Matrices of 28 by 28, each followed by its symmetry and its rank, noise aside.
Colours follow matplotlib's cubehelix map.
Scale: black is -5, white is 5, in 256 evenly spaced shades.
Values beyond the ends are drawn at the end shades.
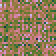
no symmetry, rank five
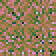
symmetric, rank four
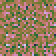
no symmetry, rank five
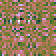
antisymmetric, rank four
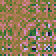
symmetric, rank three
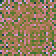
symmetric, rank four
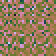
no symmetry, rank three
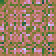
symmetric, rank three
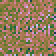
no symmetry, rank five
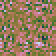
antisymmetric, rank four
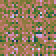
antisymmetric, rank four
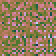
no symmetry, rank three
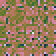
symmetric, rank three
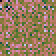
symmetric, rank four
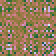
symmetric, rank four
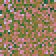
no symmetry, rank five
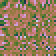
symmetric, rank three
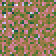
symmetric, rank four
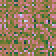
no symmetry, rank four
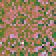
no symmetry, rank four
